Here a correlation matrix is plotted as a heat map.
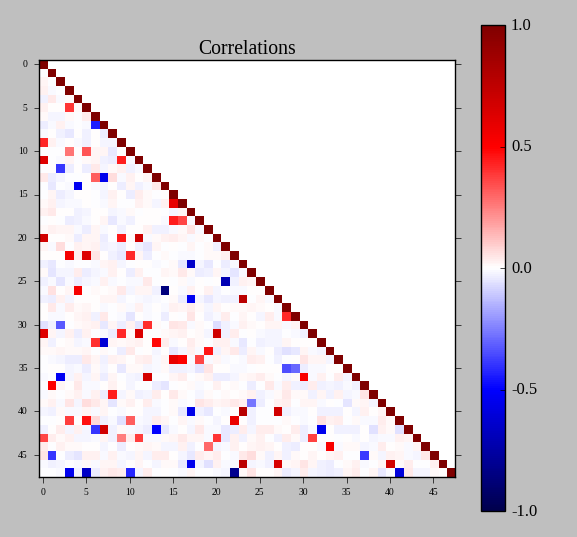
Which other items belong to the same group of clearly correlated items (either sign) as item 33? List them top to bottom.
19, 44
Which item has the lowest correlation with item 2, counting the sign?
36
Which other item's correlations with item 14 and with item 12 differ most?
26
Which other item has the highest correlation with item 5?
22
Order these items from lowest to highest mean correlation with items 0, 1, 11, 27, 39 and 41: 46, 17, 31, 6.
17, 6, 46, 31
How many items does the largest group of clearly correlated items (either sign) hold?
6
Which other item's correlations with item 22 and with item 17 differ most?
47
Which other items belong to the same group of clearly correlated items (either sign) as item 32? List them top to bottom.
6, 7, 13, 42
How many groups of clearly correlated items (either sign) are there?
13
